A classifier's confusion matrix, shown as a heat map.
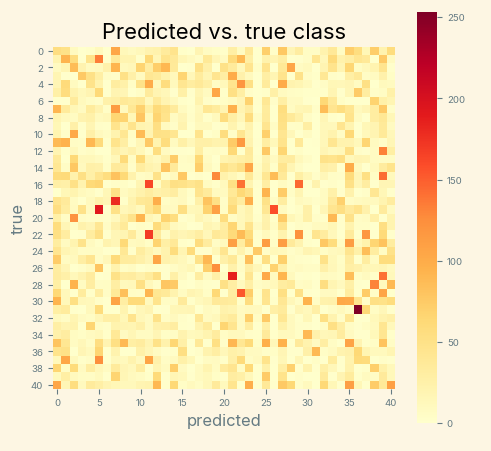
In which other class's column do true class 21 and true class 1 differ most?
5
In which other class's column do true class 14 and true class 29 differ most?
22
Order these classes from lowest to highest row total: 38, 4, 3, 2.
38, 3, 4, 2
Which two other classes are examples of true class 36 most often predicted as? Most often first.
31, 5
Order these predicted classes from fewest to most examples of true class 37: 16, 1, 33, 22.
16, 33, 22, 1
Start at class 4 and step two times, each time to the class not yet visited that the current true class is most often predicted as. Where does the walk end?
11
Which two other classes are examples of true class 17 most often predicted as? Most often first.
25, 27
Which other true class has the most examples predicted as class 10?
20
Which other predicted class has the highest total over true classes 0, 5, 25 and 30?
7
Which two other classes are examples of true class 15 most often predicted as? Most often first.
39, 19
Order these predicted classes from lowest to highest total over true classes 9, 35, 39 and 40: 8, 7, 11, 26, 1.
26, 11, 1, 8, 7
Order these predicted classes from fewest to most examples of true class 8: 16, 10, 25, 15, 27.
16, 15, 25, 27, 10
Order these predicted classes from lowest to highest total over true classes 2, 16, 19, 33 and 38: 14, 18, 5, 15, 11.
15, 18, 14, 11, 5
